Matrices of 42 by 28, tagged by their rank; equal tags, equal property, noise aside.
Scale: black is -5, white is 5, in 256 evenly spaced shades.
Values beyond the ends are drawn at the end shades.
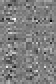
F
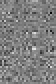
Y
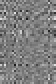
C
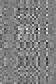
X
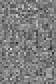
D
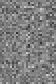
F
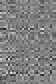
C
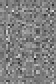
D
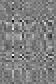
X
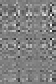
X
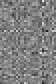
Y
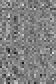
Y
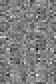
Y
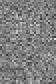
F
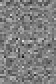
F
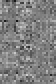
Y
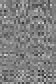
C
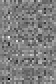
Y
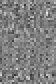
F
